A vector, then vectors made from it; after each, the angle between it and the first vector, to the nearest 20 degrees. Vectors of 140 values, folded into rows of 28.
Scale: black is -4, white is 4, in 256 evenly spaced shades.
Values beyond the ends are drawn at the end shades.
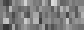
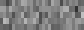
40 degrees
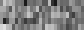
140 degrees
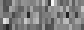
40 degrees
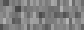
60 degrees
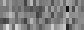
120 degrees
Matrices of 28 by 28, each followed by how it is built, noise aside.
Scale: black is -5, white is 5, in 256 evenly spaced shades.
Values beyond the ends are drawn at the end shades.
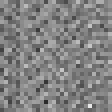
repeating rows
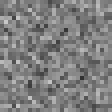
repeating rows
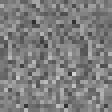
repeating columns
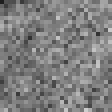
smooth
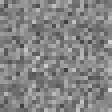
repeating rows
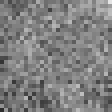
smooth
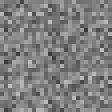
repeating rows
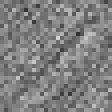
Hankel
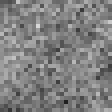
smooth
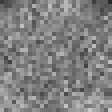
smooth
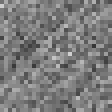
Hankel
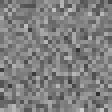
noise
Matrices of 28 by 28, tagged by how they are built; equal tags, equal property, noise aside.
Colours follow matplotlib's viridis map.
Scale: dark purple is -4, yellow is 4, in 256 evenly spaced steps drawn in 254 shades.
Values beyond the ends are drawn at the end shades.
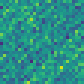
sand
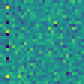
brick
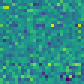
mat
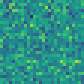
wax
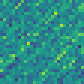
sand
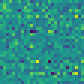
mat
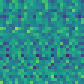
wax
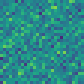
sand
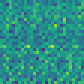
wax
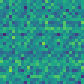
wax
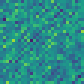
sand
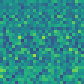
wax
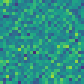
sand
